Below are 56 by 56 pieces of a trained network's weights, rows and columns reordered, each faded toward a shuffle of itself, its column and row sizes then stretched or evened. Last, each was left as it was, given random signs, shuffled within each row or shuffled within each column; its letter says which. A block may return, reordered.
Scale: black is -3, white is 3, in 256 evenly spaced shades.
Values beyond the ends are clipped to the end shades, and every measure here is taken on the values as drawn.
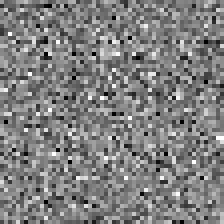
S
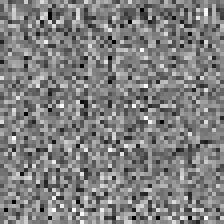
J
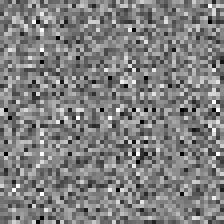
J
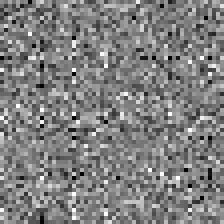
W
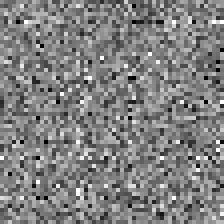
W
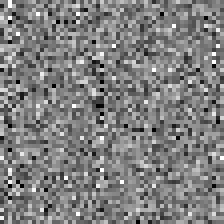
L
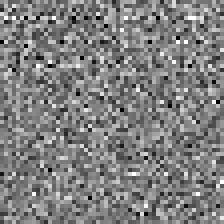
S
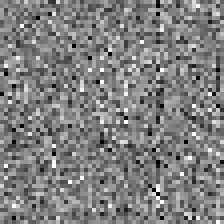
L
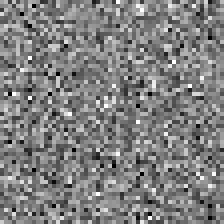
L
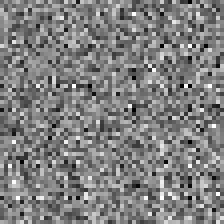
J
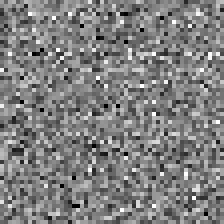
S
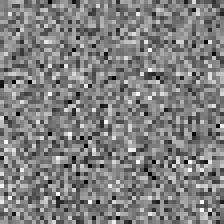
S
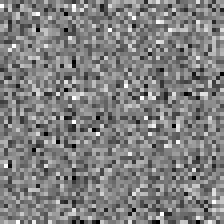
J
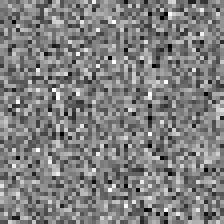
L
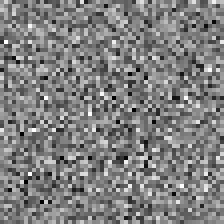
S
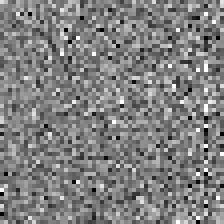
L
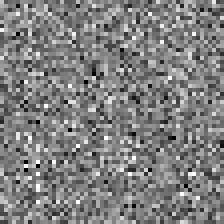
L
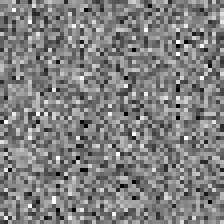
L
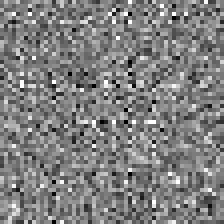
J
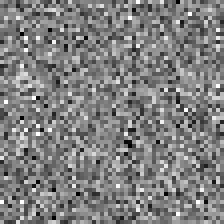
L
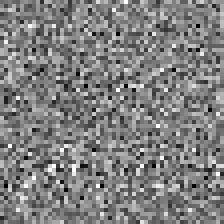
S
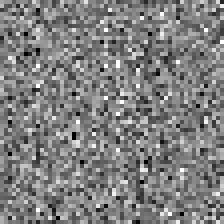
L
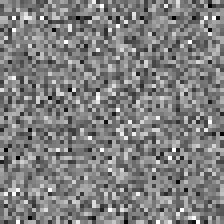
S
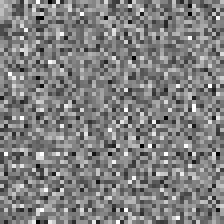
J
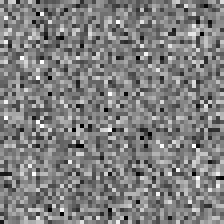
W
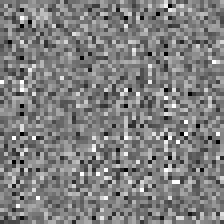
W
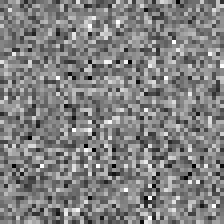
W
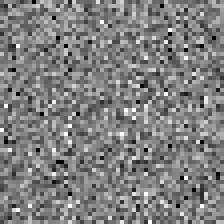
L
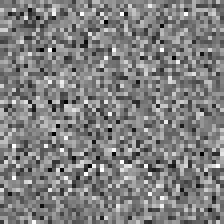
S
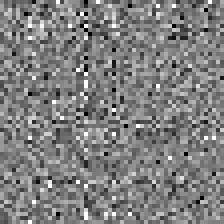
J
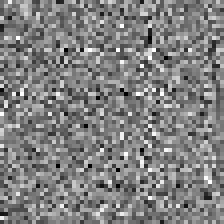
W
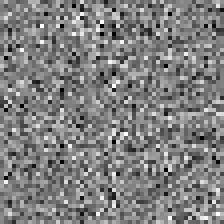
L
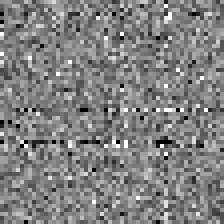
W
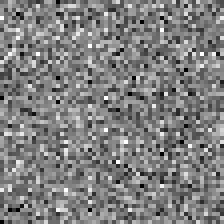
L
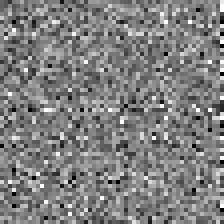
J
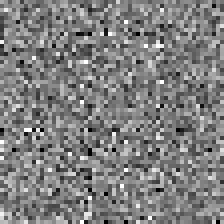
W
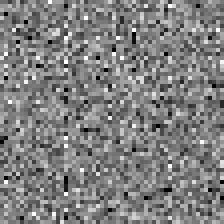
L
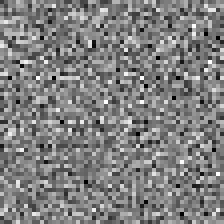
S
